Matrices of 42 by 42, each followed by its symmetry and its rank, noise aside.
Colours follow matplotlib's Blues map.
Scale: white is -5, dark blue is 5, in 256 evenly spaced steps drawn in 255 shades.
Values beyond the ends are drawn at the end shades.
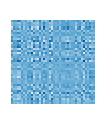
antisymmetric, rank two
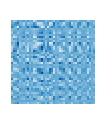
no symmetry, rank three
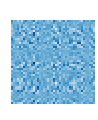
no symmetry, rank four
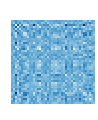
symmetric, rank three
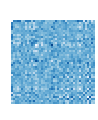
symmetric, rank four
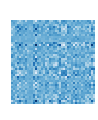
symmetric, rank three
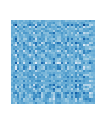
no symmetry, rank three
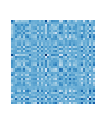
symmetric, rank two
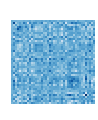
symmetric, rank four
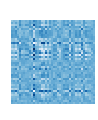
no symmetry, rank two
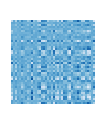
no symmetry, rank two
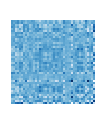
symmetric, rank three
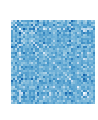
symmetric, rank four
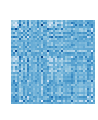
symmetric, rank three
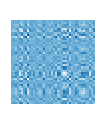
symmetric, rank two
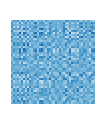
symmetric, rank three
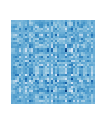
no symmetry, rank three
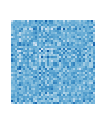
symmetric, rank four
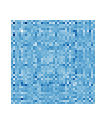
symmetric, rank four
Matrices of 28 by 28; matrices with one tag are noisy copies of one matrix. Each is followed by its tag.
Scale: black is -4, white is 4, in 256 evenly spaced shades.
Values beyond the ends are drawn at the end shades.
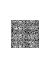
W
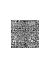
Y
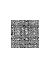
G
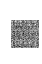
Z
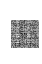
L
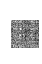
W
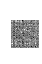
Z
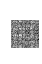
W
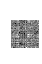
L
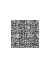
L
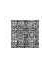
Y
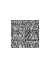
W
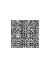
L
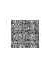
W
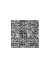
L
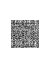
Z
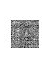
G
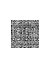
G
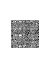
W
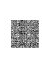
L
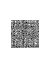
Z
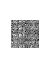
W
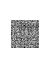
G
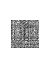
G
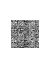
Y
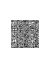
Y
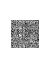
W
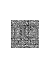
G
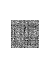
G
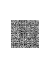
L
